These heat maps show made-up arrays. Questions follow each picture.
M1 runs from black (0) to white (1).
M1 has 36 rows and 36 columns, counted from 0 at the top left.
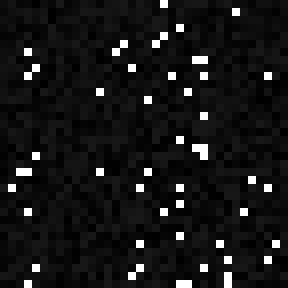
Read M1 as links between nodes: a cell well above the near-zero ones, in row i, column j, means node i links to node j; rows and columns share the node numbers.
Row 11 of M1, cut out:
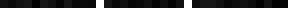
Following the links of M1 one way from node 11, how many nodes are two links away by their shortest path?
5
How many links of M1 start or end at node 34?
3
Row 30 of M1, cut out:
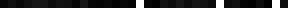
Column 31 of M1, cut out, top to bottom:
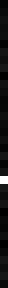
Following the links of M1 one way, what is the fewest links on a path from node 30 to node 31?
3
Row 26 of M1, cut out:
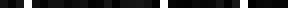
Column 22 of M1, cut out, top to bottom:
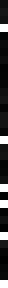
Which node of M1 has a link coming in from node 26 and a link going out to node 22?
node 3
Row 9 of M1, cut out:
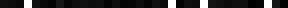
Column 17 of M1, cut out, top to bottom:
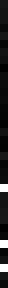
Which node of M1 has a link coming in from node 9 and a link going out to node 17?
node 33
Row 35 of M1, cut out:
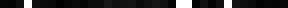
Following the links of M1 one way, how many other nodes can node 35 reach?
12
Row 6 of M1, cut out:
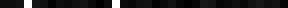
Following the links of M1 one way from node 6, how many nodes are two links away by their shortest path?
2
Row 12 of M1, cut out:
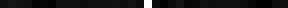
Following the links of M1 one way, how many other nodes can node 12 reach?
5
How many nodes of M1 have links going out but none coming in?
10
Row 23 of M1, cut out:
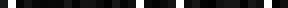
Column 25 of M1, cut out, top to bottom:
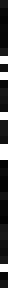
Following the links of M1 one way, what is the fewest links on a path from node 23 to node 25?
2
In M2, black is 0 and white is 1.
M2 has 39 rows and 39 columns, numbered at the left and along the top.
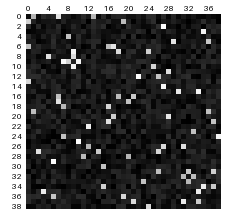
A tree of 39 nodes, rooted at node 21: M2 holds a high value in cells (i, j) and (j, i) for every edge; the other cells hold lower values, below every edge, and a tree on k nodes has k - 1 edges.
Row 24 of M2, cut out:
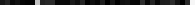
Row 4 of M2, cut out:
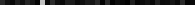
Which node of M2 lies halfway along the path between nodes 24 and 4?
9
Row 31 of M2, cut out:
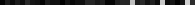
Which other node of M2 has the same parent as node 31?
34
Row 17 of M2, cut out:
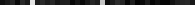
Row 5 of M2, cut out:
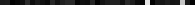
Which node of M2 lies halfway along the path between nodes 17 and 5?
1
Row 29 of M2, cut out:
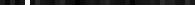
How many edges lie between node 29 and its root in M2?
8
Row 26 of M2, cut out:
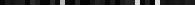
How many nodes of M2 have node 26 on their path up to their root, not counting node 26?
5
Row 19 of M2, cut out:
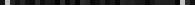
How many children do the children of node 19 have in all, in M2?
1
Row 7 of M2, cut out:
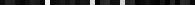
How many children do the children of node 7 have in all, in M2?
3
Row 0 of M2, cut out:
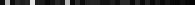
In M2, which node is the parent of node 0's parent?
16
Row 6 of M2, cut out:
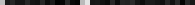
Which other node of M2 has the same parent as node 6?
18
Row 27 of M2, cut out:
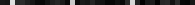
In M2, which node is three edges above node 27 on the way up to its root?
37
